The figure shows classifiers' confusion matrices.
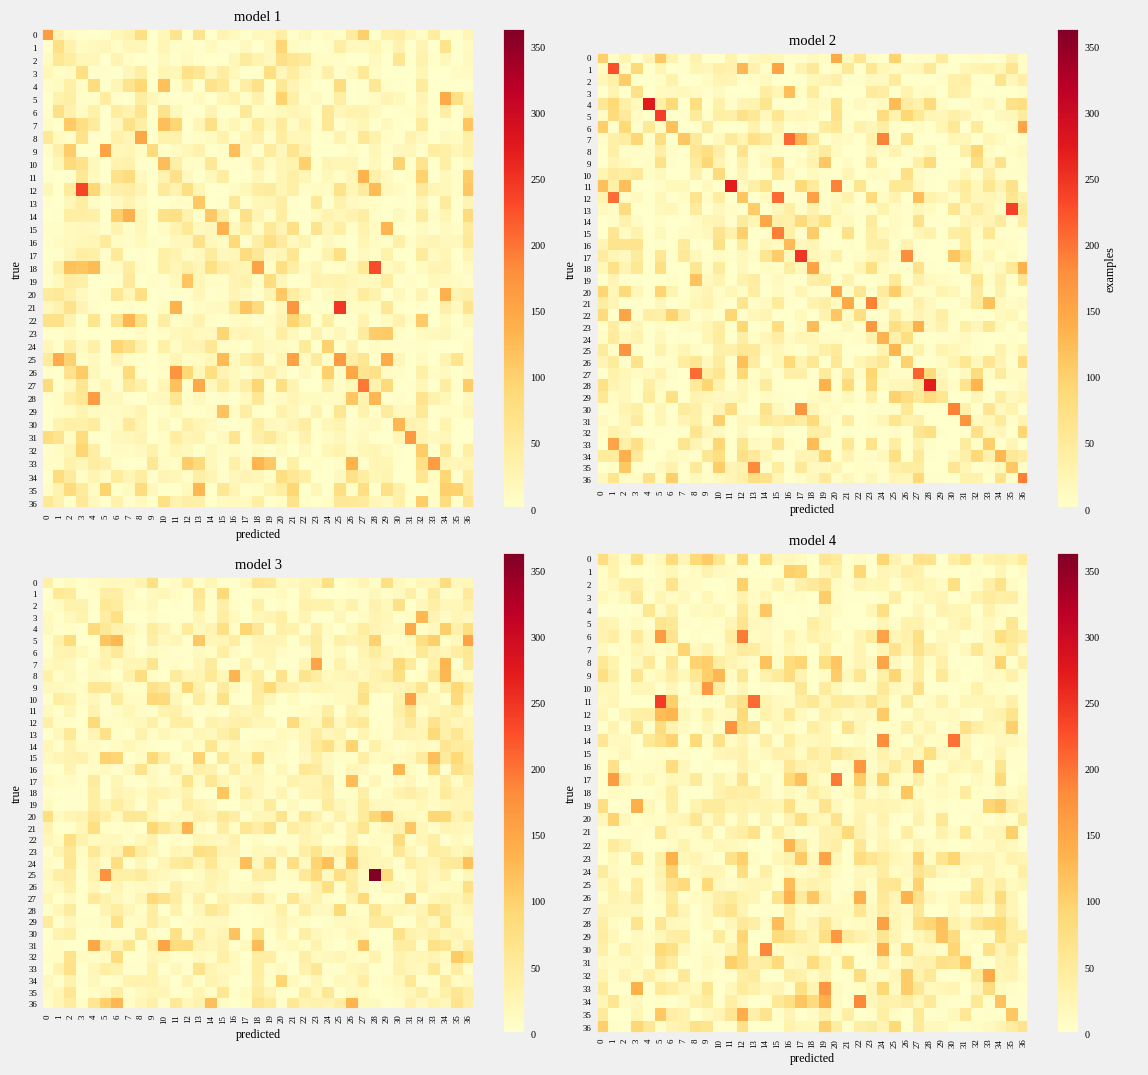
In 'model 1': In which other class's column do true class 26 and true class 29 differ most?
11
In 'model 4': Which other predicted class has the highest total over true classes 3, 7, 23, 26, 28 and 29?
19
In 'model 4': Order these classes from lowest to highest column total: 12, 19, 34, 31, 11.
31, 11, 34, 19, 12
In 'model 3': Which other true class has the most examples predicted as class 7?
23
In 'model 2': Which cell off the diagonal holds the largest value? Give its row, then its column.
13, 35
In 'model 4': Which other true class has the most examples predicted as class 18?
26
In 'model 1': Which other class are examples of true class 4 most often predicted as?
10
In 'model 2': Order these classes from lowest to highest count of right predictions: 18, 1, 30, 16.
16, 18, 30, 1
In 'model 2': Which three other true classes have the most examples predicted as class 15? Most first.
12, 1, 17
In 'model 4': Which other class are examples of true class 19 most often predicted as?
3
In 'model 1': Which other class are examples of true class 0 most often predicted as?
27
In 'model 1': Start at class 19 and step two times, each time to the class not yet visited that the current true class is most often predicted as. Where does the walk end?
3
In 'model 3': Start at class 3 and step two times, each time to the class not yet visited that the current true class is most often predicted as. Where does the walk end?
35
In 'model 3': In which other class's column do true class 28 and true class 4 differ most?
31
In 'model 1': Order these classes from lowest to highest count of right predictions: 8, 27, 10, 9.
9, 10, 8, 27
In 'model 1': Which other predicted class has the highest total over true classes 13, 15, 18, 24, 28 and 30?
4
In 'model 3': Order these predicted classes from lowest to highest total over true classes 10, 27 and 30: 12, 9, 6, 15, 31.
12, 6, 15, 9, 31
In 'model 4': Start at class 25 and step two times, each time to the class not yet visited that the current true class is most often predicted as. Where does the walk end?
22
